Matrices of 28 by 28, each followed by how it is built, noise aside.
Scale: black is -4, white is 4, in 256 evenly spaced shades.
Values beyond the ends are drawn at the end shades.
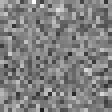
noise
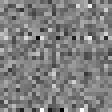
uneven rows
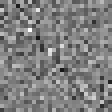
block diagonal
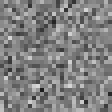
noise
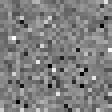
sparse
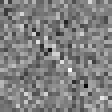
banded
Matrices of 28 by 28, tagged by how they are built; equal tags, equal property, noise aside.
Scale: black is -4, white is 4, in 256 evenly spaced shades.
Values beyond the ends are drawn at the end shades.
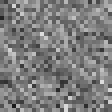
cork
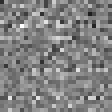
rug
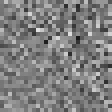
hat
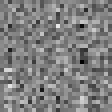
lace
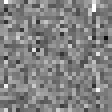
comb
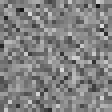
cork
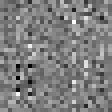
comb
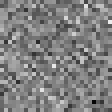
cork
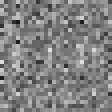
lace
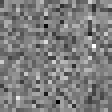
comb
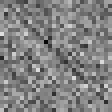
cork
